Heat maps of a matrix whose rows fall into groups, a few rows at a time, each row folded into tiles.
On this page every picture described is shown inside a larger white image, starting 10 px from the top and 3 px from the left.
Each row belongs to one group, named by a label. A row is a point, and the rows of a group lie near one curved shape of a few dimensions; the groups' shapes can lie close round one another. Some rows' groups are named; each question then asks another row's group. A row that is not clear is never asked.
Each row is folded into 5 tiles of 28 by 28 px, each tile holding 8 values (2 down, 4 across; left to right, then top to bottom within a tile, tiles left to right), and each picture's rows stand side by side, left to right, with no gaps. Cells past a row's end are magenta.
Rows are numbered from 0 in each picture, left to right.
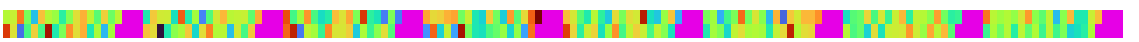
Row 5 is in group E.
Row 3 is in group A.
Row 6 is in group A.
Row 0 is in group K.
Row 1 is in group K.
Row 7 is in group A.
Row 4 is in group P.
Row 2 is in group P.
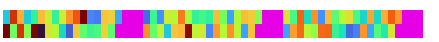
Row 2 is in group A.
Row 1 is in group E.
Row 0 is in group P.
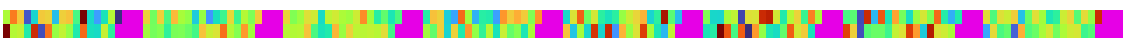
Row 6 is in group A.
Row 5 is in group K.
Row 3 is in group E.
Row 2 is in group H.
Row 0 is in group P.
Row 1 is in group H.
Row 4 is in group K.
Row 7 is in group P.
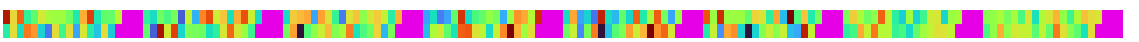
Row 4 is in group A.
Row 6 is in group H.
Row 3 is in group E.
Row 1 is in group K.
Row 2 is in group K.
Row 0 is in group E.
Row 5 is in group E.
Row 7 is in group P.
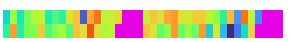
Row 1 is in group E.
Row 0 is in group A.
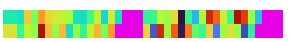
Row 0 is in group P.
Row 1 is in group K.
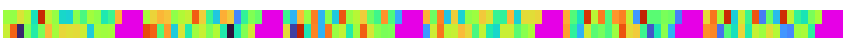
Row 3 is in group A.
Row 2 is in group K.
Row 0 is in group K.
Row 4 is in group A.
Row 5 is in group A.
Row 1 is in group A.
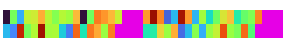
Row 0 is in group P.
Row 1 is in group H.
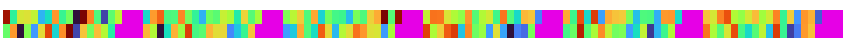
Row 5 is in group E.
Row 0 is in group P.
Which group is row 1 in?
K
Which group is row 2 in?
P
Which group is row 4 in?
A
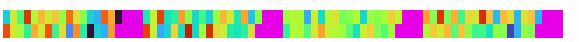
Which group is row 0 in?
E
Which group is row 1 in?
K
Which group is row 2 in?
A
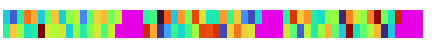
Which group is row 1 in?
A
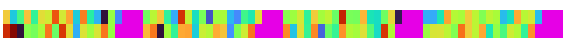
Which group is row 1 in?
K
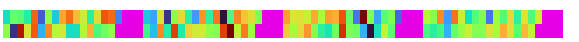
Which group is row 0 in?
K
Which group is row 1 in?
A
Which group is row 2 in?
A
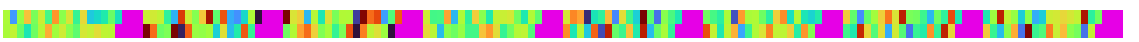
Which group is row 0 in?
P
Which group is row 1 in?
P
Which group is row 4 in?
P
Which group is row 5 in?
A
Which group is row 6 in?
K
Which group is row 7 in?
K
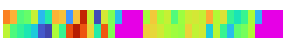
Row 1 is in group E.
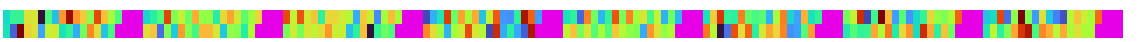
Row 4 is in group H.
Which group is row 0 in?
K
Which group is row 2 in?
A
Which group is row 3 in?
E
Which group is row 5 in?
K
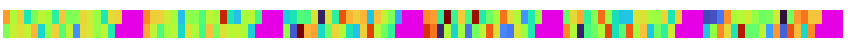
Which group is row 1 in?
P
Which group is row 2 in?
K
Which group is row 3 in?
A
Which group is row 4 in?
K
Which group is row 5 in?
P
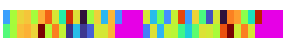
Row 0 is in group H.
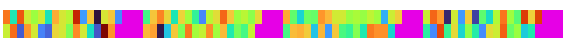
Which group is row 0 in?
E
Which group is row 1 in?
K
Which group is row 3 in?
P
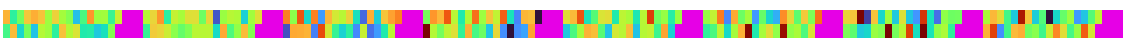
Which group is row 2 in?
A
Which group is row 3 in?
E
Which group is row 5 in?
P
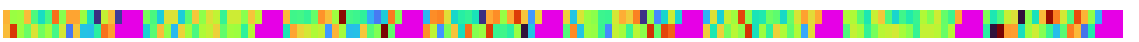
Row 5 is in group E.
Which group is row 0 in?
E
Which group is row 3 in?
K
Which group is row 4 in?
E
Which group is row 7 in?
K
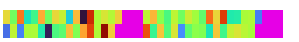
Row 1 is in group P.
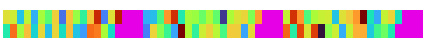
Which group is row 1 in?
P
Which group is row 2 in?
P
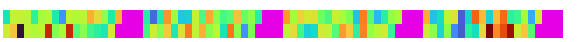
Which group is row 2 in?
P
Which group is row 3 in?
H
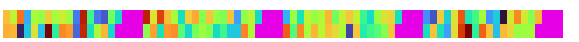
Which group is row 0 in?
P
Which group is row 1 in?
E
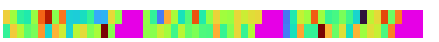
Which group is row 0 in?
K
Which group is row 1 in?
P
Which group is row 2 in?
P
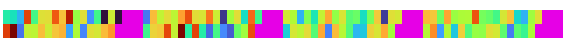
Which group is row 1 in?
H
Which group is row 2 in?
K
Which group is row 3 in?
A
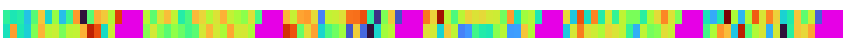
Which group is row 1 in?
H
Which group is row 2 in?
E
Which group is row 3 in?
E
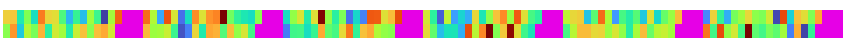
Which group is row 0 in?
K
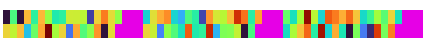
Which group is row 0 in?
E
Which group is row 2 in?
H
